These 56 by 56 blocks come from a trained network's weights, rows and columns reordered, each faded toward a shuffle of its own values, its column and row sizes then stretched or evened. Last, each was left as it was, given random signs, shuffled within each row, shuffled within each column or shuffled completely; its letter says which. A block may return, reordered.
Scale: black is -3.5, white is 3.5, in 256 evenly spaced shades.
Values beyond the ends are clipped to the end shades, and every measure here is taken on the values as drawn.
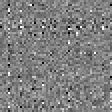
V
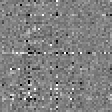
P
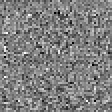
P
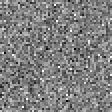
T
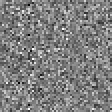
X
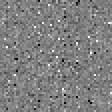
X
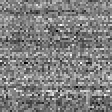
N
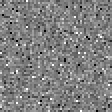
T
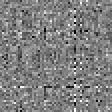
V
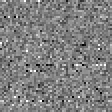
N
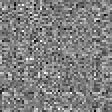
V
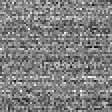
N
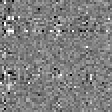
V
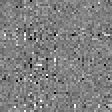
V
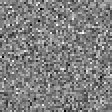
T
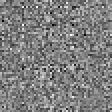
P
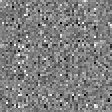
V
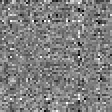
V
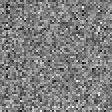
P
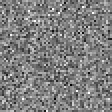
T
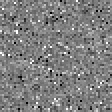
T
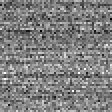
N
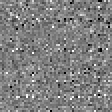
P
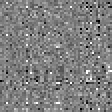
V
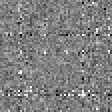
P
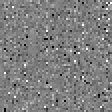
X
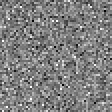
T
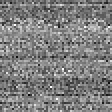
N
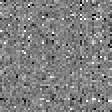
V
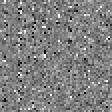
X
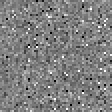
X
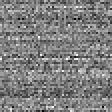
N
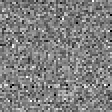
N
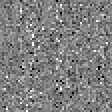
X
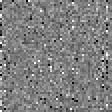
X
